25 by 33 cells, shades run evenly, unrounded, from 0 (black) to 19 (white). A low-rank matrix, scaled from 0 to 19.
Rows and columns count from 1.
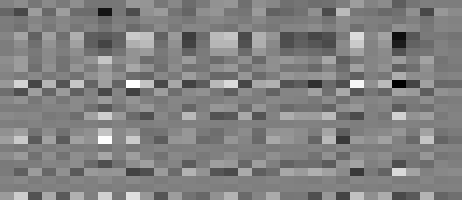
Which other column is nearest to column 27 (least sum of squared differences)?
1
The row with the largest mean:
18
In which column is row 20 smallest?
25
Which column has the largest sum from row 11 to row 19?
8
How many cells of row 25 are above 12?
10
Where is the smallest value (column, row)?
29, 11
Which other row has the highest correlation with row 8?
17
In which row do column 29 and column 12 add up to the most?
22
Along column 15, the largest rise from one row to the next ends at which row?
12
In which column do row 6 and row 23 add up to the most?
26
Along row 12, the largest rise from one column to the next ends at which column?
3
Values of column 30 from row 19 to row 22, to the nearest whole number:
10 9 9 12
